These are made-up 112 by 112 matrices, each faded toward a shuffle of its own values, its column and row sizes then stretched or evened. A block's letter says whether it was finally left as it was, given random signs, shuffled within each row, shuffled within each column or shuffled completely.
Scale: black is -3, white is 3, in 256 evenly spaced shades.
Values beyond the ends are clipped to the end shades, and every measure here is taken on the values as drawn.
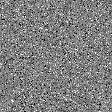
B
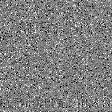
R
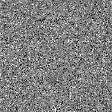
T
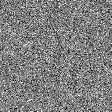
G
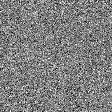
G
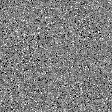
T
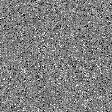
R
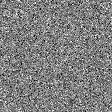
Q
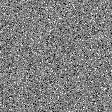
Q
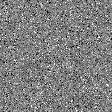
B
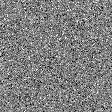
Q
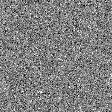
B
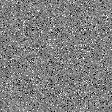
R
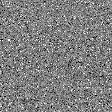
T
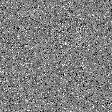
T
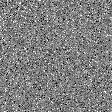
Q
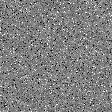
Q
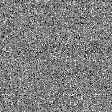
G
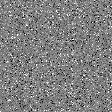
R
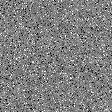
Q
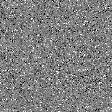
R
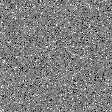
G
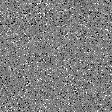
T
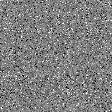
R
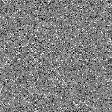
R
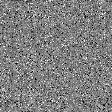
T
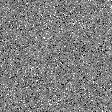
G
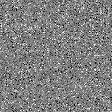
R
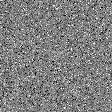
Q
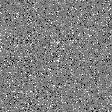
R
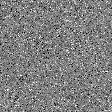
G
